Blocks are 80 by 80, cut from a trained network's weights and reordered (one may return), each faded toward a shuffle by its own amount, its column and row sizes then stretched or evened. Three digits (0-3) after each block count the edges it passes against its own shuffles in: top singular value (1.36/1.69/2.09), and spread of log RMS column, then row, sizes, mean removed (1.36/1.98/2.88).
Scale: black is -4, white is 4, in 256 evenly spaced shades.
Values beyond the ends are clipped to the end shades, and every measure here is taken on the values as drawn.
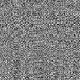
3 1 2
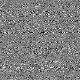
0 0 3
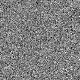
0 1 0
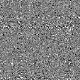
1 1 2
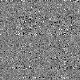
0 2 2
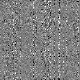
1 3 1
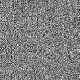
2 1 0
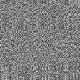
3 1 0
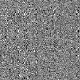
2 2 1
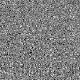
1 1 2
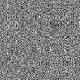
2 2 0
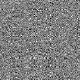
2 2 2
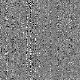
1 3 1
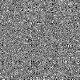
1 1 2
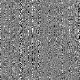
1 3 0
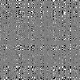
2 3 3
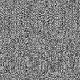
2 1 1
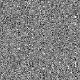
2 2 1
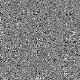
1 2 2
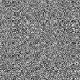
3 1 2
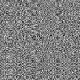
3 1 1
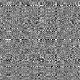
3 1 3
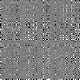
3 3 3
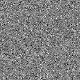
1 1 1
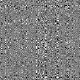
2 3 2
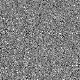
0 1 1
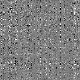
0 3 2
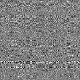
3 1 3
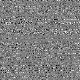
0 0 3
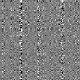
3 3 2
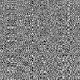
3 2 2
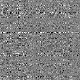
2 2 3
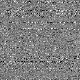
1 0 3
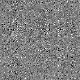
0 2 2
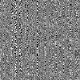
2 3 0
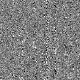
0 2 0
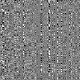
2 3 2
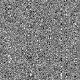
1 2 0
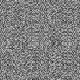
3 0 0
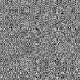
3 2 2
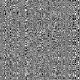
3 3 1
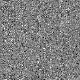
0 2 0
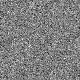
0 0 0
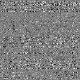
0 1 3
